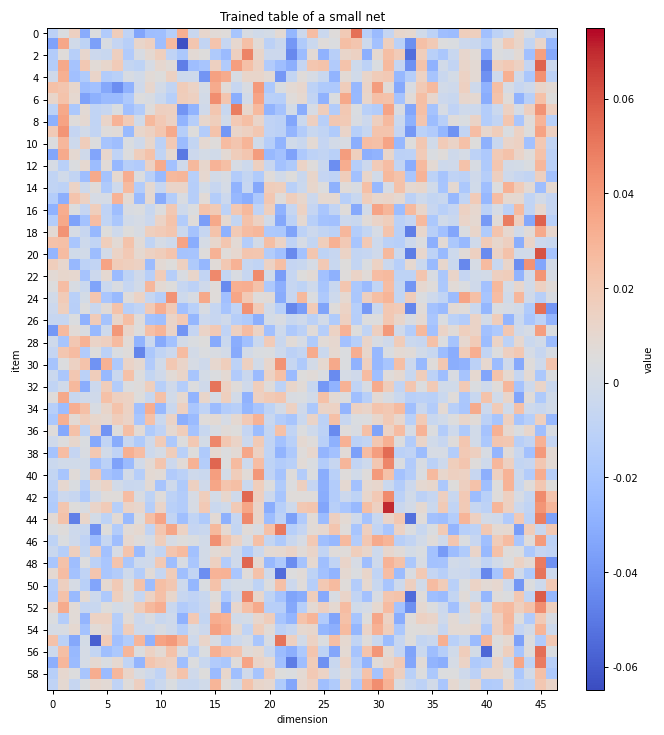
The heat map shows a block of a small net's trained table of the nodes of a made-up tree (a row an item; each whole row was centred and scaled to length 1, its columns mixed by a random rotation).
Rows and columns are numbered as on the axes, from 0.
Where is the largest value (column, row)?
31, 43
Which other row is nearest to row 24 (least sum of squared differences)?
16
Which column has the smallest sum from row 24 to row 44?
25
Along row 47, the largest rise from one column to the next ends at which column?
41
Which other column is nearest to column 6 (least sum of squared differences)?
32
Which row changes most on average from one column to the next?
44
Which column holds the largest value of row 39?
15
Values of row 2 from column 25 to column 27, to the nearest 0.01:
-0.03 -0.01 0.01
